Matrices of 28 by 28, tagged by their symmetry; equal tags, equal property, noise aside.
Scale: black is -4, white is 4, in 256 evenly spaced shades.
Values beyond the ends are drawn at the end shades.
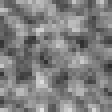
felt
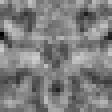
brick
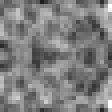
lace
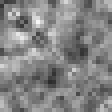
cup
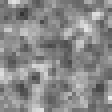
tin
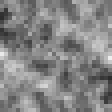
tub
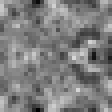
lace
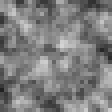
cup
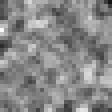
tin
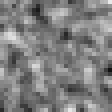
felt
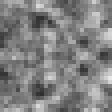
lace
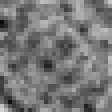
tin
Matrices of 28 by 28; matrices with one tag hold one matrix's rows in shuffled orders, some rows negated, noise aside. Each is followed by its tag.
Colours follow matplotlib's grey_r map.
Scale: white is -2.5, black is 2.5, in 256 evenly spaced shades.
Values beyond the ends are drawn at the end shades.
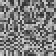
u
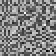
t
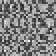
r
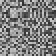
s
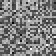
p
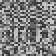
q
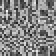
r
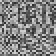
t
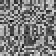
u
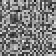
s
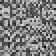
p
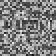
p
